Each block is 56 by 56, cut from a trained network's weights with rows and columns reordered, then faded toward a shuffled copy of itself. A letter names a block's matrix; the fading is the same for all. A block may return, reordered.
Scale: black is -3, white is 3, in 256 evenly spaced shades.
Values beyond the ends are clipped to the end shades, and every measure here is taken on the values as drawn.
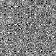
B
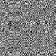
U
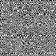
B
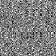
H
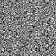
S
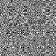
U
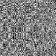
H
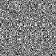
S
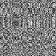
U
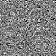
S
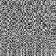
U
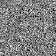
S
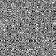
B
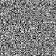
S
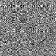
U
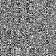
H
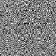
U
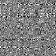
B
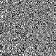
S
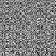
U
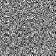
S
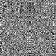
H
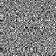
U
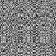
U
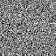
S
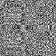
H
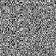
H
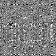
B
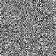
S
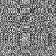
U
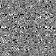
B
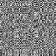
U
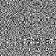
U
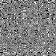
B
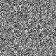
S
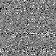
B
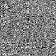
S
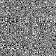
B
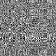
U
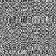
U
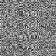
U
